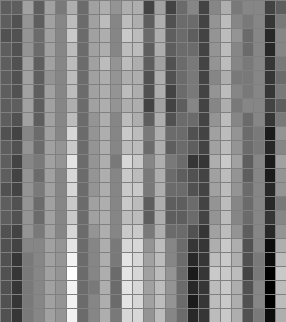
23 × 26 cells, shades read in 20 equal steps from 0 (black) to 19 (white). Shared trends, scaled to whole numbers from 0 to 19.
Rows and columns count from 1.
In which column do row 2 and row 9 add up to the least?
25
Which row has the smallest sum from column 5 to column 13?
1
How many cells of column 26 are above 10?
11
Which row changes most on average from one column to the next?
20
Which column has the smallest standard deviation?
8
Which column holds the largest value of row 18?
7
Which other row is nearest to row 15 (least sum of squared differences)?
16
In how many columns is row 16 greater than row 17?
7
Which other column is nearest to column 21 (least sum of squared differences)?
13
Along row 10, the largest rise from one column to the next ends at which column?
26
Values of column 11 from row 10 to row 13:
10 10 9 10
